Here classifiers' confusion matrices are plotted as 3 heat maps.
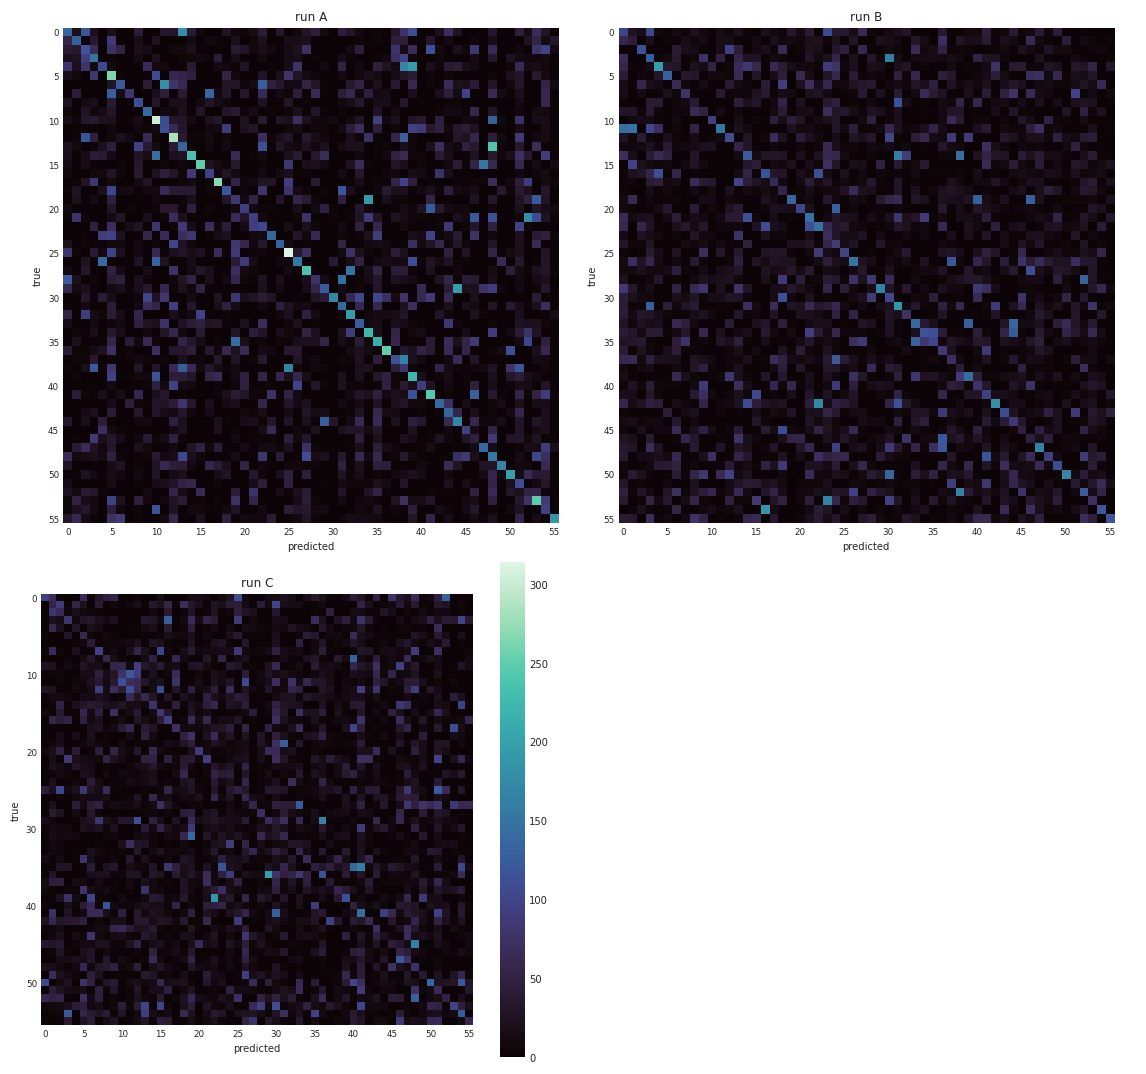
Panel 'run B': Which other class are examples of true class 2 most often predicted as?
12
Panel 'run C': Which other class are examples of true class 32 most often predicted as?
24
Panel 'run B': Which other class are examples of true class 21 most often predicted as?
14
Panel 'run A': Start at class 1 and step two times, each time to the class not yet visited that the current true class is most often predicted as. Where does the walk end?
10
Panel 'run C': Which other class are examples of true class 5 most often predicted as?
40
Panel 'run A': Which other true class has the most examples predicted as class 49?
26
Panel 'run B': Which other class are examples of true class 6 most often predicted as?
18
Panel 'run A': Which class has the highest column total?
5
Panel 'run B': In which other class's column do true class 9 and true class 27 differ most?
46
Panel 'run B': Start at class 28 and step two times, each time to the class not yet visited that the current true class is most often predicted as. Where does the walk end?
38
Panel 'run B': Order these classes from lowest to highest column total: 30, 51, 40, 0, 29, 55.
55, 29, 51, 40, 30, 0
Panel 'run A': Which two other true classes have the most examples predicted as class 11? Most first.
6, 10
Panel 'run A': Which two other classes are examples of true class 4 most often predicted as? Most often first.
39, 38
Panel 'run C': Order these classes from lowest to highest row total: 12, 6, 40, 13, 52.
6, 13, 40, 52, 12
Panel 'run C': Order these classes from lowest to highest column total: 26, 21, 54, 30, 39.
39, 21, 54, 26, 30
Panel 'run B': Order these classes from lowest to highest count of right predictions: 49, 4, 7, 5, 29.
7, 49, 5, 29, 4
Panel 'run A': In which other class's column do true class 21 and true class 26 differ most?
52
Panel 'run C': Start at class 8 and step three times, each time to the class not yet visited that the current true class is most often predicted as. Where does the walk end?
41
